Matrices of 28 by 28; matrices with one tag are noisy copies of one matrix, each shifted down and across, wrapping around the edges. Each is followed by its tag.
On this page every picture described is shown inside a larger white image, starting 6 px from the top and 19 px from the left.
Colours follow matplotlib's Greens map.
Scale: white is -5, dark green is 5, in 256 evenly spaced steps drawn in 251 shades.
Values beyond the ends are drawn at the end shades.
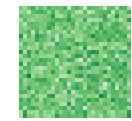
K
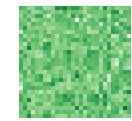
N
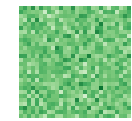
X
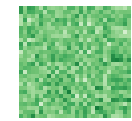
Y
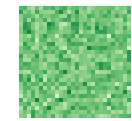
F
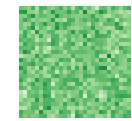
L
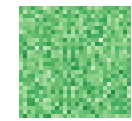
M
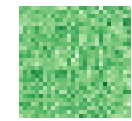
N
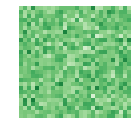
K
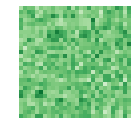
N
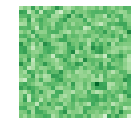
F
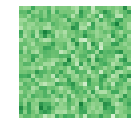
F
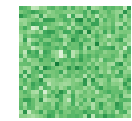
K
